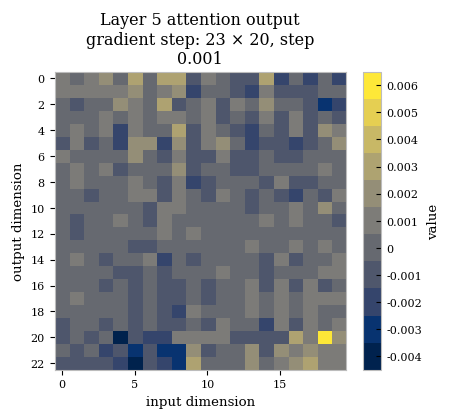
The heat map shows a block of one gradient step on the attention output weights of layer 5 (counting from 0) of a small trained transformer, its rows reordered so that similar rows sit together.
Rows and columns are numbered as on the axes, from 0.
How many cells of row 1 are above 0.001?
2
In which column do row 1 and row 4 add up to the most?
8
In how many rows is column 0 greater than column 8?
6
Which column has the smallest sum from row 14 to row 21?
7
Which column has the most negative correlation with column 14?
19
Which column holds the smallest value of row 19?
14
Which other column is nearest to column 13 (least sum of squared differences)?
15
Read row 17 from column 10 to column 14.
-0.001 0 0 0.001 0
